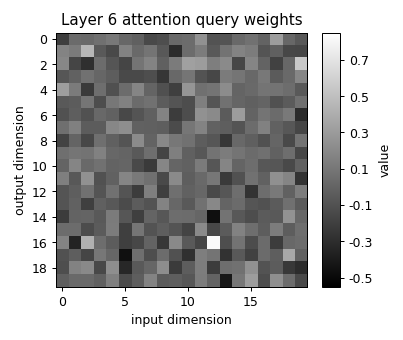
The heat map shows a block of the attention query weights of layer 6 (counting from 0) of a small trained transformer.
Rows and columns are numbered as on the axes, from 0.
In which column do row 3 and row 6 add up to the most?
14
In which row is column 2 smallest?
2
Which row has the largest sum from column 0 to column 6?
1
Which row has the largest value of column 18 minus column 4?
17
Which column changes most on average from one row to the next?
12
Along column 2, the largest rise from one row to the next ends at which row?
16
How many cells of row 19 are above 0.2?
2
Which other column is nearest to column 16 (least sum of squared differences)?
3
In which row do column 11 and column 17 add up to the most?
0
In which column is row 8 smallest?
13
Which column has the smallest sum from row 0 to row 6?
9
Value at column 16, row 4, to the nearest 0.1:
0.1
